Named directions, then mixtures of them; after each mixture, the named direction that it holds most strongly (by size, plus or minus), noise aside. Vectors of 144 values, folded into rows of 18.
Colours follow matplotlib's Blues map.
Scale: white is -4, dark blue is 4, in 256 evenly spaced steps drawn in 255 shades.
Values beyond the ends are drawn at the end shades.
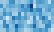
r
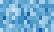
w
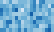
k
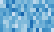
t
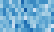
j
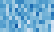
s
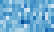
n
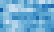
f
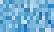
n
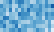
s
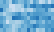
f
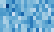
t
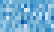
n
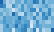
t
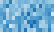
w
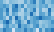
k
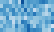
j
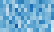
s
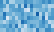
n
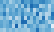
s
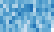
r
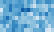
f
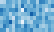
k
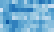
f
